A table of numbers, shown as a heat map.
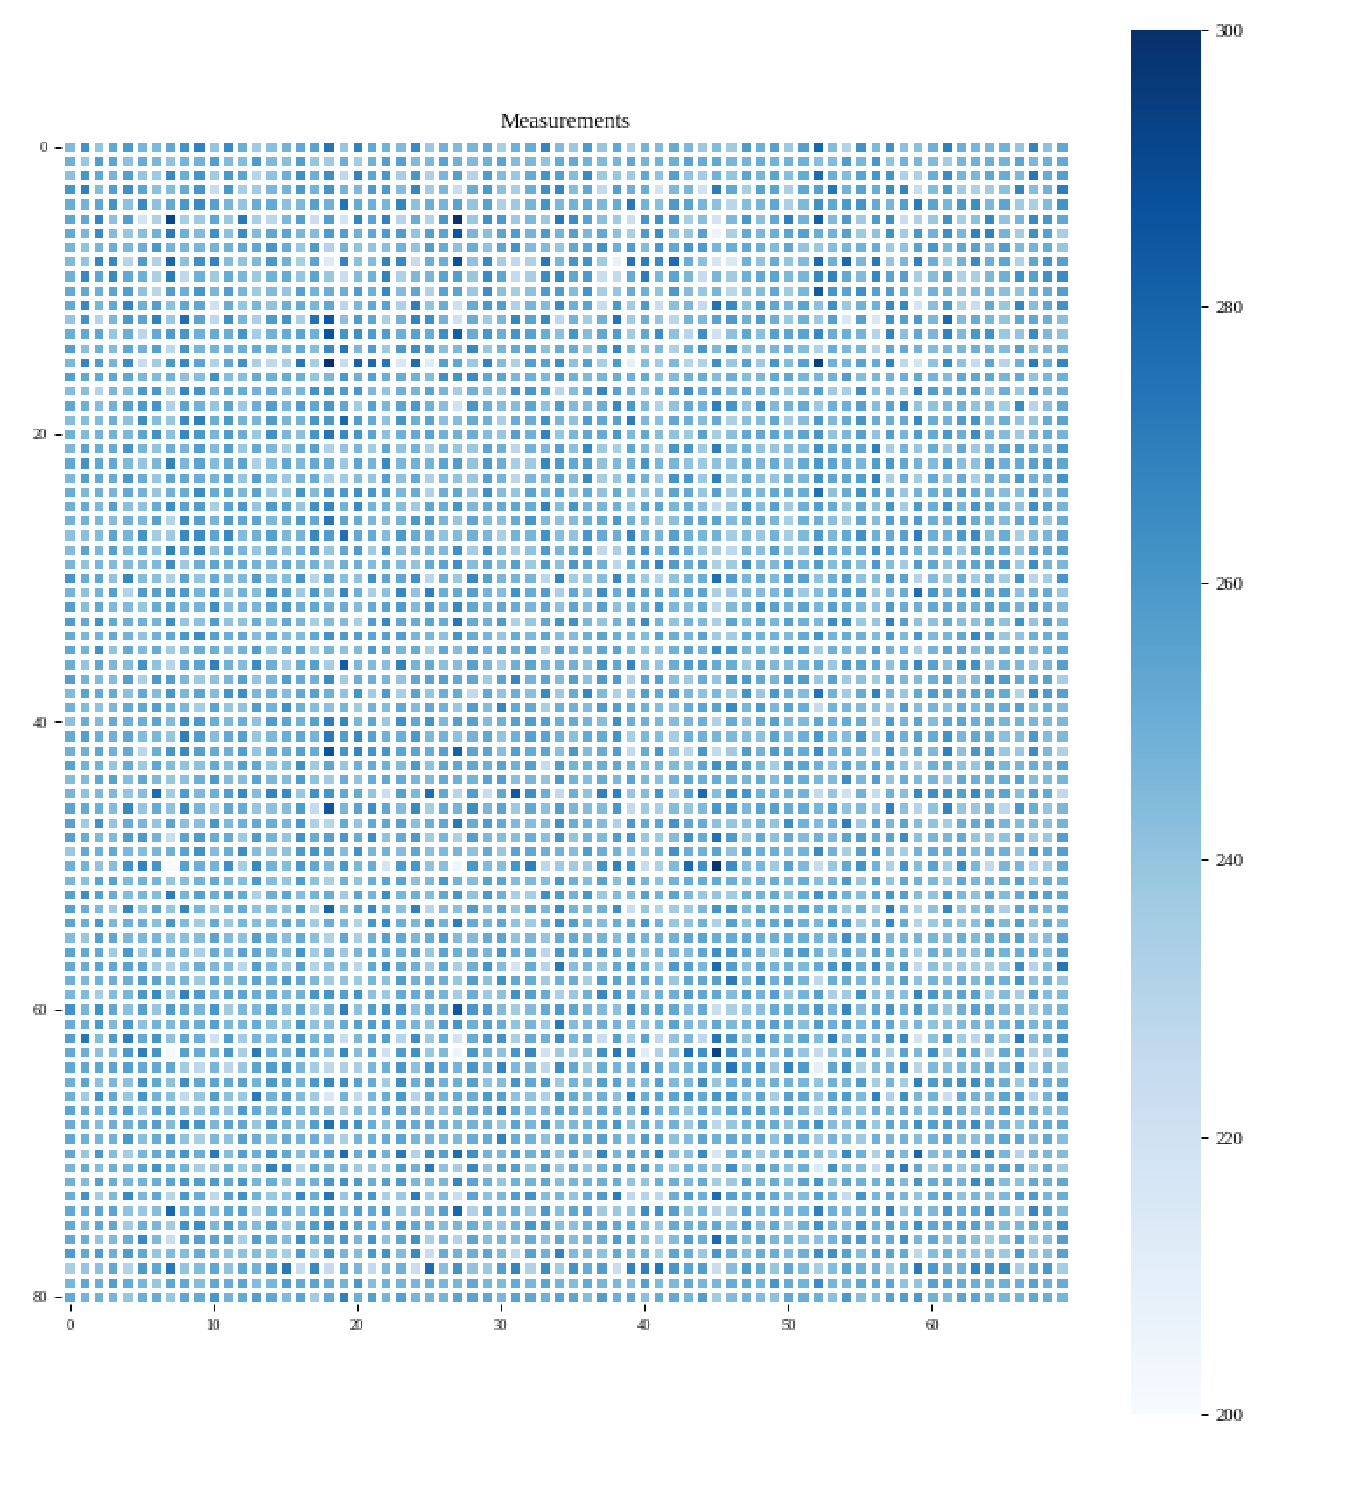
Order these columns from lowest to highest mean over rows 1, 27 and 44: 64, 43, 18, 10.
18, 64, 43, 10
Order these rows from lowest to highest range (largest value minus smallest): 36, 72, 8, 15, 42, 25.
72, 25, 36, 42, 8, 15
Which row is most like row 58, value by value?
39
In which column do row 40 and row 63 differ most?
45
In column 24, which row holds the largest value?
15
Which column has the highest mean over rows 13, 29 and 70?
27
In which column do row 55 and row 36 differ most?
19
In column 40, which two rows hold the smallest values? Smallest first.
63, 50
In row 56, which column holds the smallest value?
33
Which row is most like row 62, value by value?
11
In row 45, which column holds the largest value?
31
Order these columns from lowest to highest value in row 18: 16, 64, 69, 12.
12, 64, 69, 16
